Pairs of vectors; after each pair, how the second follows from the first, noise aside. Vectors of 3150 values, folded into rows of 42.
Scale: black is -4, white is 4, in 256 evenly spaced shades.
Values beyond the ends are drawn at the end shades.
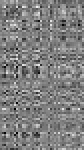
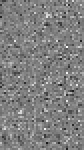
reversed, negated, partly zeroed.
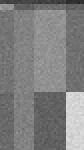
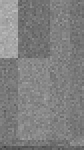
reversed, shrunk.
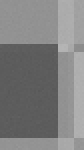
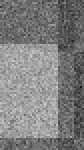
negated.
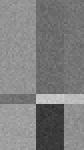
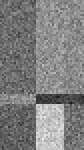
negated.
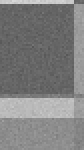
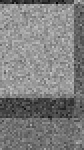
negated.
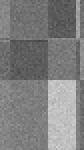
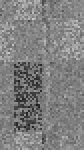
wrapped around, negated, partly zeroed.
